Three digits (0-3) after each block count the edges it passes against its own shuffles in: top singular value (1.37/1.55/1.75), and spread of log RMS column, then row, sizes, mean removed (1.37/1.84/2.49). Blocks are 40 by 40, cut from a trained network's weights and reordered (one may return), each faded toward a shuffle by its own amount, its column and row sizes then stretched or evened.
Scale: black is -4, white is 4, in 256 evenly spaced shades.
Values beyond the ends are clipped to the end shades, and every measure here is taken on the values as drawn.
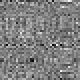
3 0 2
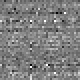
2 1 2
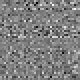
3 0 3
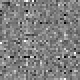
1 1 2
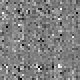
0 2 2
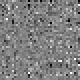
0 2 1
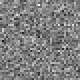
2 0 1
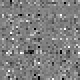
1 2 2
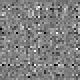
1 1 2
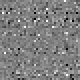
0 1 2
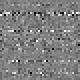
1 0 3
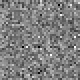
0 1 1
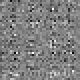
0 2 2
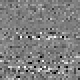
0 0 3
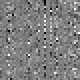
1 3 0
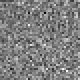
0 0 1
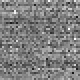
2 1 1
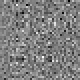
3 2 0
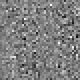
1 2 0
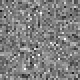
2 0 0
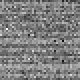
3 0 0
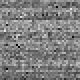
3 0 0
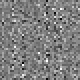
1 2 0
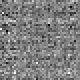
1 2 1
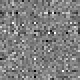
2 1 2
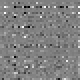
2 1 3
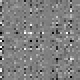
3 3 1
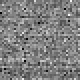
0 1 0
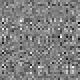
3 2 2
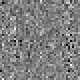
2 2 1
